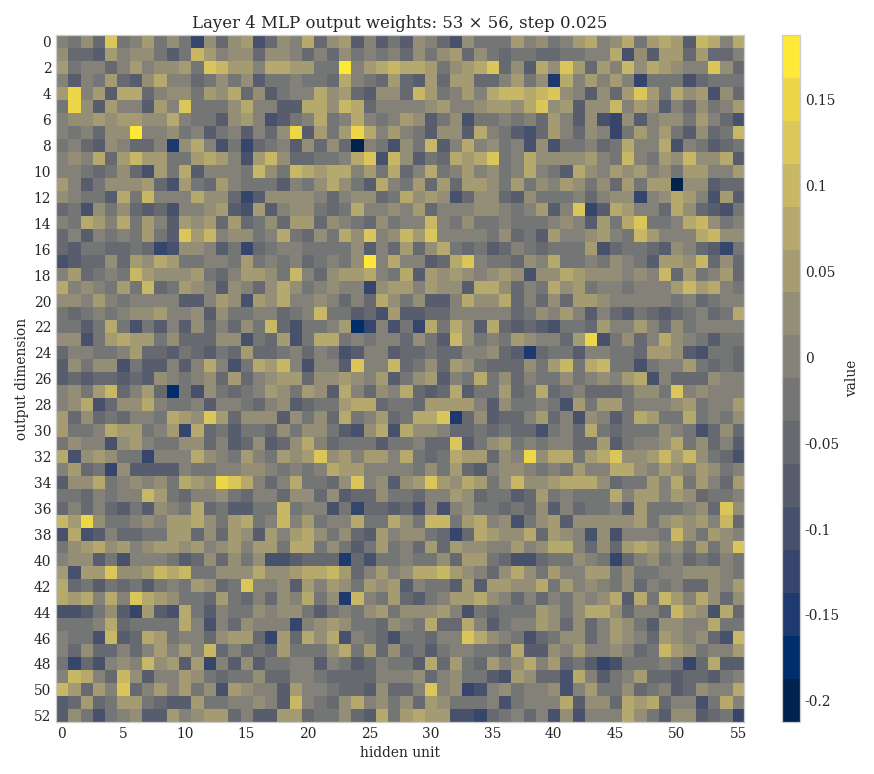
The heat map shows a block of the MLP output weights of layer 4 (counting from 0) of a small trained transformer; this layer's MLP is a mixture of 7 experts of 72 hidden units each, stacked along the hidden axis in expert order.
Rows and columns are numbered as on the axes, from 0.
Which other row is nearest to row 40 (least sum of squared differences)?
24
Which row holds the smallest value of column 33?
50
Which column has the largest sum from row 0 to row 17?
23
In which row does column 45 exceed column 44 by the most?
13
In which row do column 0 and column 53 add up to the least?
44
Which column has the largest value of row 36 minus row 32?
54
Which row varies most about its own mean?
7
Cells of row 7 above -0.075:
47
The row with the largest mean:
2
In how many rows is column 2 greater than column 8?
18
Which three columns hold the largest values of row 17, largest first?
25, 33, 52
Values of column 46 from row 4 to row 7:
0.05 0 0.025 -0.025
